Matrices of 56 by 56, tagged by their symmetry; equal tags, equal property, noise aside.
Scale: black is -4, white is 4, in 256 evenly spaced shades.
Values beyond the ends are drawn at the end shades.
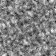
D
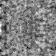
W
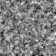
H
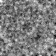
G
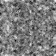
W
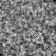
G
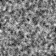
D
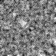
G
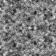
W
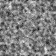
D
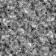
D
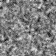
H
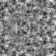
W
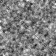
G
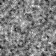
G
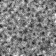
G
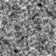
D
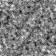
D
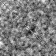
G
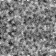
W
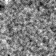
H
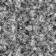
W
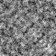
G
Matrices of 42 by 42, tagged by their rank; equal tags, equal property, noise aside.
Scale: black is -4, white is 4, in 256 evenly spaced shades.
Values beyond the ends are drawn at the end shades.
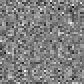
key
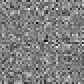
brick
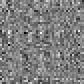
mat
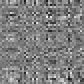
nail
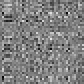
nail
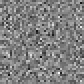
mat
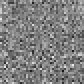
key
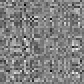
nail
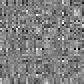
brick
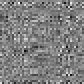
brick
